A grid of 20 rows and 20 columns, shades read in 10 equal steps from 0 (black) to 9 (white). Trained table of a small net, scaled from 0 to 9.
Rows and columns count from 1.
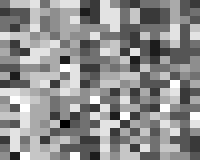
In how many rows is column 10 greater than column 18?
4
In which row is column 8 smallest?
15
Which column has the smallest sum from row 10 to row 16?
19
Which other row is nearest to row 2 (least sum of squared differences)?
3
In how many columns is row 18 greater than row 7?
7
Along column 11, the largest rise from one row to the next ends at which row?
14
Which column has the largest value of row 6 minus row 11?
6
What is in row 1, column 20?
2
